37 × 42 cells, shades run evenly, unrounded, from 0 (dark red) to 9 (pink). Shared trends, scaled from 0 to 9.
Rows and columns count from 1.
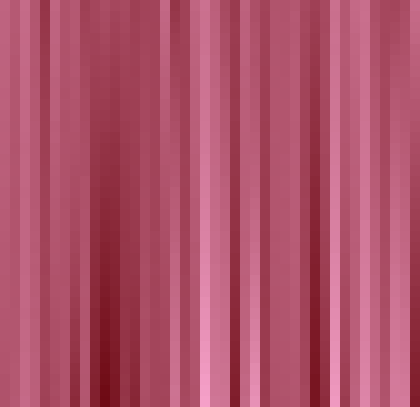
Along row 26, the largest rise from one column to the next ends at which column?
34
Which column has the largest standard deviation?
42
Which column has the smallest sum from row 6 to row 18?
32
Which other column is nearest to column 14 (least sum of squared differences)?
13
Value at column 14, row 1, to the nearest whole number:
3
